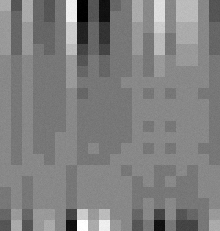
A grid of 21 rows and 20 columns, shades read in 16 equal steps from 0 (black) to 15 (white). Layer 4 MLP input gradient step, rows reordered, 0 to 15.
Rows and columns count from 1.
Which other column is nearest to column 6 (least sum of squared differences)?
12
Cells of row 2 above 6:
13
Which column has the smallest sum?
8
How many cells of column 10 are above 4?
16
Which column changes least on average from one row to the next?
6
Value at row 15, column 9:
7
